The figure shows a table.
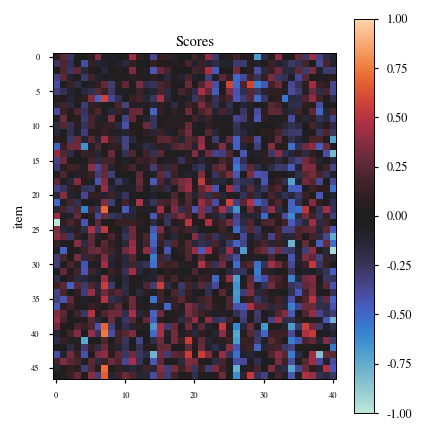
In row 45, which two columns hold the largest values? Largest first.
7, 39
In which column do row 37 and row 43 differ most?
0
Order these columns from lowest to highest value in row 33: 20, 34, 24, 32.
34, 20, 24, 32
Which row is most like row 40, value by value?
46
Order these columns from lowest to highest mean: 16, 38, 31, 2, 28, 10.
38, 10, 16, 2, 31, 28
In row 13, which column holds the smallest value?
4
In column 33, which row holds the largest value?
37
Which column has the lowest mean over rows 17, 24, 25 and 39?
26
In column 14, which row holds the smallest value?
43
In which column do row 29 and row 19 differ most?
25
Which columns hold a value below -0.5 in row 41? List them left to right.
4, 26, 34
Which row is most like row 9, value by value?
31
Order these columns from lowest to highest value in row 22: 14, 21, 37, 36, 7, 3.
14, 37, 3, 21, 36, 7
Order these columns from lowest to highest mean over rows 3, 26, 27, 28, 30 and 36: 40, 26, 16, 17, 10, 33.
40, 26, 16, 33, 10, 17
